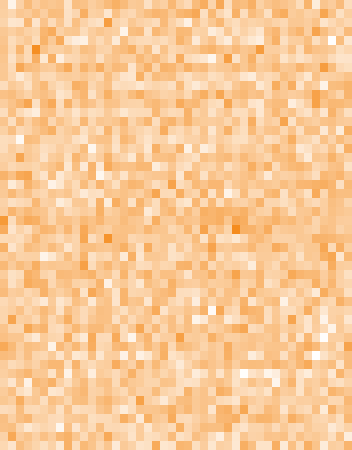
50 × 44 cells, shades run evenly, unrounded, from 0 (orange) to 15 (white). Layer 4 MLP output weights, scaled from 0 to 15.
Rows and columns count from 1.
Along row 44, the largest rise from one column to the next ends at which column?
7
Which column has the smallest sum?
35
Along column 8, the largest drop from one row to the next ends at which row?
49
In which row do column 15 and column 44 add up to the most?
5
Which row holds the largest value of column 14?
32
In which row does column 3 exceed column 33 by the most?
16
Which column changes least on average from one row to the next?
1
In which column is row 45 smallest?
18
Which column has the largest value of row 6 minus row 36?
2
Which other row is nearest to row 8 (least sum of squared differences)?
14
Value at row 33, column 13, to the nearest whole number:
6
